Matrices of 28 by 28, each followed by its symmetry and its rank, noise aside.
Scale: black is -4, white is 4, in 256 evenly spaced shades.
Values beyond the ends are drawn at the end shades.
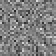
antisymmetric, rank six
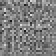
no symmetry, rank six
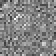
symmetric, rank six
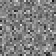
no symmetry, rank seven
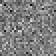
symmetric, rank seven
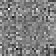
no symmetry, rank five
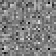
symmetric, rank six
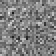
symmetric, rank six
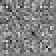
symmetric, rank six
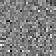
no symmetry, rank six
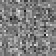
antisymmetric, rank six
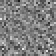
antisymmetric, rank six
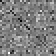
symmetric, rank six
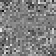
no symmetry, rank six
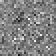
symmetric, rank six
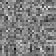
no symmetry, rank five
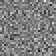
no symmetry, rank seven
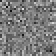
symmetric, rank six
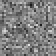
antisymmetric, rank six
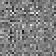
no symmetry, rank six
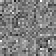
symmetric, rank six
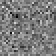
no symmetry, rank seven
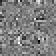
no symmetry, rank seven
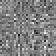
no symmetry, rank five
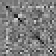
symmetric, rank five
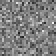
no symmetry, rank seven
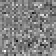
no symmetry, rank six
